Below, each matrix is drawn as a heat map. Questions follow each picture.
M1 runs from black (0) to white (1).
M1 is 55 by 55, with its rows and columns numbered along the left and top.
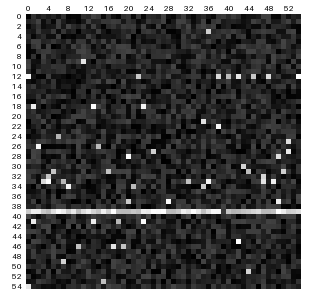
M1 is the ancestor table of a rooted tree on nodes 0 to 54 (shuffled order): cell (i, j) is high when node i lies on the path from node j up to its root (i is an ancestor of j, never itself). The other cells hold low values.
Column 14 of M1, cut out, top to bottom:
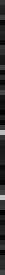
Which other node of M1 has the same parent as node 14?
2
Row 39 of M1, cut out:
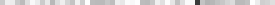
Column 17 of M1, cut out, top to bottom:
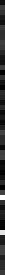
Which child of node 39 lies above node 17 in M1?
46
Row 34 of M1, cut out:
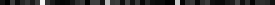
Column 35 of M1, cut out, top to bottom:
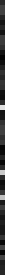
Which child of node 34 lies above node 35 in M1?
21
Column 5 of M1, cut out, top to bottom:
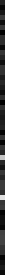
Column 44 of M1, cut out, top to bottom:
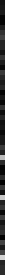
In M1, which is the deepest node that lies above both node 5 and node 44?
31
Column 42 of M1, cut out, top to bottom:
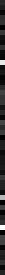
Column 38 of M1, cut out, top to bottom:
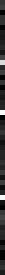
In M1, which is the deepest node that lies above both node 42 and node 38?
12
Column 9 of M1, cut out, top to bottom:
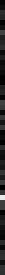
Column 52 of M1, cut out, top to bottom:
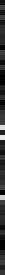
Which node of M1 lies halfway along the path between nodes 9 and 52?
27
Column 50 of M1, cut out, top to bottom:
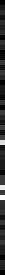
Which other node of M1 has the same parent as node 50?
20
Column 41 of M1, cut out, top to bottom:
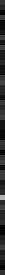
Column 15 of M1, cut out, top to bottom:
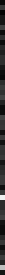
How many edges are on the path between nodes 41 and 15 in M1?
3
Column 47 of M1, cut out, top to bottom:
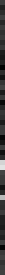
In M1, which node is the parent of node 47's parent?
33
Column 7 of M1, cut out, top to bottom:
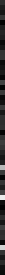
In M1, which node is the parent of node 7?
49
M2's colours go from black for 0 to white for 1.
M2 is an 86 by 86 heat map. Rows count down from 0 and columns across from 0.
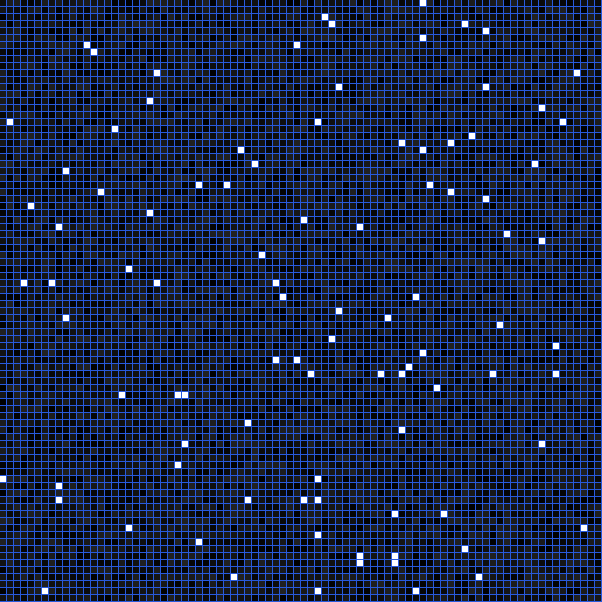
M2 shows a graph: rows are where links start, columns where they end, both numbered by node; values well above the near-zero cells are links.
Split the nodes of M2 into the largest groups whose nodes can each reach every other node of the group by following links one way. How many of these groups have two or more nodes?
1
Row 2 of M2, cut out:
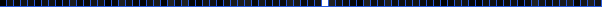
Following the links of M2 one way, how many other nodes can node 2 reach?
9
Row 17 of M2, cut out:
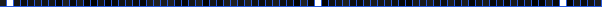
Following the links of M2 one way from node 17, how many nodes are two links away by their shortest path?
4
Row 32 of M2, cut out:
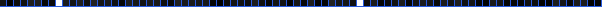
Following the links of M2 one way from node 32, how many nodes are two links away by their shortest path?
2
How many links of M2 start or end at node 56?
6
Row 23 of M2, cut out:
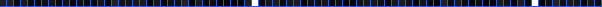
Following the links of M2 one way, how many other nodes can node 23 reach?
7
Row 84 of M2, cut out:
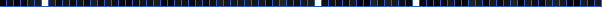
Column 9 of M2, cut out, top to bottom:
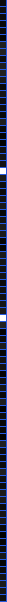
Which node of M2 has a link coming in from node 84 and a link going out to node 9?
node 45
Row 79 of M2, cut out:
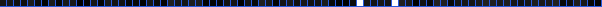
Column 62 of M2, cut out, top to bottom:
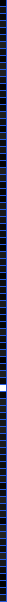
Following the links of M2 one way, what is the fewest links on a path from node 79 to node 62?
5
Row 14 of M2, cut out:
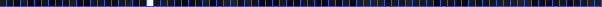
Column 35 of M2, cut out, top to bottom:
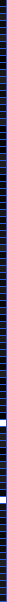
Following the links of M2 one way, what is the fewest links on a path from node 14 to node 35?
3
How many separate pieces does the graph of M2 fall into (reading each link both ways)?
10
